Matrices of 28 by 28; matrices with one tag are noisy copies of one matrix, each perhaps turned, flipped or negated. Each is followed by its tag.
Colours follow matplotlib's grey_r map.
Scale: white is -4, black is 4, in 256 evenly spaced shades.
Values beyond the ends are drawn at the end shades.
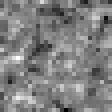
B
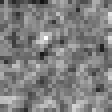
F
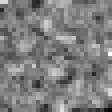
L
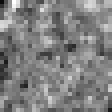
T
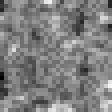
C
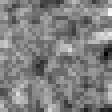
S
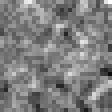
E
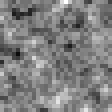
B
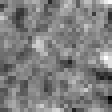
S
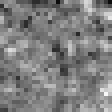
T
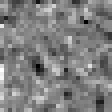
F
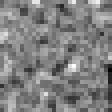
F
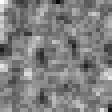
L
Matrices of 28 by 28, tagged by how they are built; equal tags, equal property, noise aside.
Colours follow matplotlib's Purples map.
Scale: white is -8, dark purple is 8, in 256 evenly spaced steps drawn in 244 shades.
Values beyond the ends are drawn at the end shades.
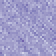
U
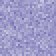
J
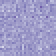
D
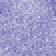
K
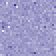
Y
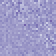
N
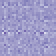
D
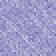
U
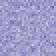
D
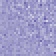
N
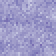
K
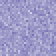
J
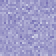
D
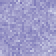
K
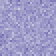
J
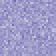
J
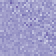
N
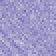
U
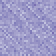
U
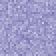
J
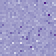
Y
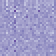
D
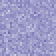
J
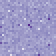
Y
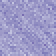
U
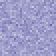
J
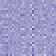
D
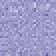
D
